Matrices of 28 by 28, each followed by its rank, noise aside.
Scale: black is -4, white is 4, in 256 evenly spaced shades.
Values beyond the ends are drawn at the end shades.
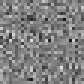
eight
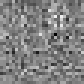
eight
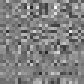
three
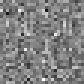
six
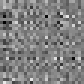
three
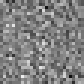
eight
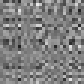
three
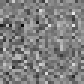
six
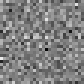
six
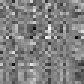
four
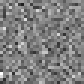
eight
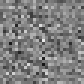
eight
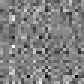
six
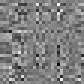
three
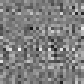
four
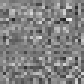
four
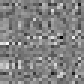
four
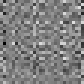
three
